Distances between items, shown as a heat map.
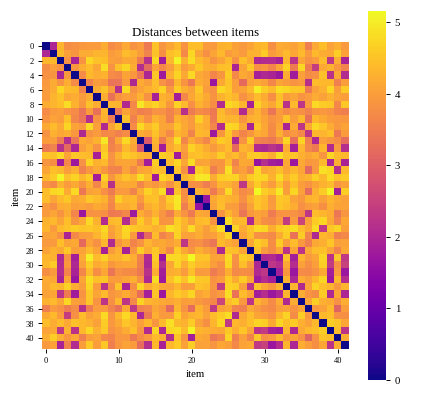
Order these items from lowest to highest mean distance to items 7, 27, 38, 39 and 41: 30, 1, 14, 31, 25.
31, 14, 30, 25, 1
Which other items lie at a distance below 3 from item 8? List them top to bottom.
11, 24, 28, 33, 35
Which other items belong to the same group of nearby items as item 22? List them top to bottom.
21
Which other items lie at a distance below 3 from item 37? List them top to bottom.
3, 13, 26
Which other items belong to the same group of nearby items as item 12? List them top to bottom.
5, 23, 36
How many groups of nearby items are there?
11
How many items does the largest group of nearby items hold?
11
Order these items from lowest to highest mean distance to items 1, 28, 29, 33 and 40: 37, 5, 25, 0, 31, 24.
24, 31, 0, 5, 37, 25
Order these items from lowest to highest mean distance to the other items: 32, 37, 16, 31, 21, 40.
31, 16, 32, 40, 37, 21
